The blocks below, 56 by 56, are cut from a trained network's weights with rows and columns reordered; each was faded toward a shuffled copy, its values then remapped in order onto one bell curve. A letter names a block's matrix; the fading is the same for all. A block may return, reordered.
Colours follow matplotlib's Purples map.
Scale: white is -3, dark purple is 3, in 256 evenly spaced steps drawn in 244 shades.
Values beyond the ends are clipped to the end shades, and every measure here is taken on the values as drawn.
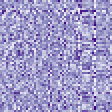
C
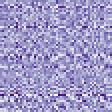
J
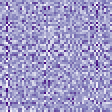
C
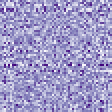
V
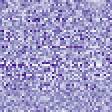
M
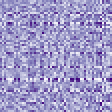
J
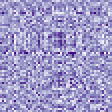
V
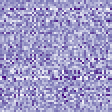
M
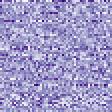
M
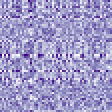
J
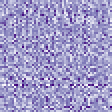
V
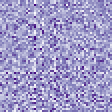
C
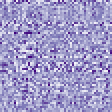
M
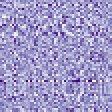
V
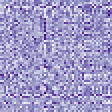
C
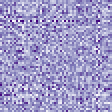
V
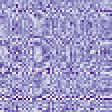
J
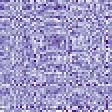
C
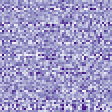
M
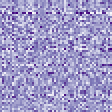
V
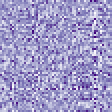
C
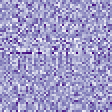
V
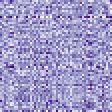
V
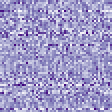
M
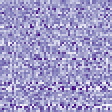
M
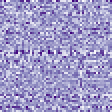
M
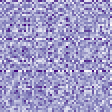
J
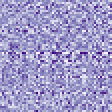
V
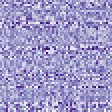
M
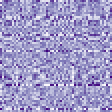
J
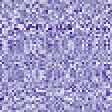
V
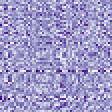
V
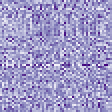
V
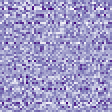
M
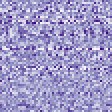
M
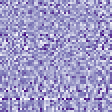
V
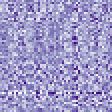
V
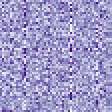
C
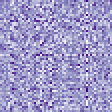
C
